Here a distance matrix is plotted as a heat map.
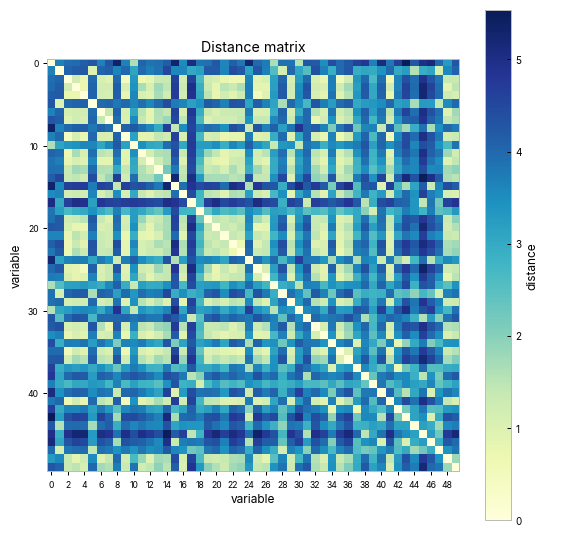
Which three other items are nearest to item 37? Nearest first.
42, 34, 24
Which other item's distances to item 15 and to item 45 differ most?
17
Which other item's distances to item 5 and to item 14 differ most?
1
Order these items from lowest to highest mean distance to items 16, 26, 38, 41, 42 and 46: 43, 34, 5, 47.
34, 47, 43, 5
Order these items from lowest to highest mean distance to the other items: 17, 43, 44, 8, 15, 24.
24, 44, 8, 43, 15, 17
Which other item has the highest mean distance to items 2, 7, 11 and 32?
45
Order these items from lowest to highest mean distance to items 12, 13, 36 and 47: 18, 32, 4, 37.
4, 32, 18, 37
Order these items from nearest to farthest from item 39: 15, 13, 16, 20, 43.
13, 16, 20, 43, 15
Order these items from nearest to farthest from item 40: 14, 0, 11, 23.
11, 23, 14, 0
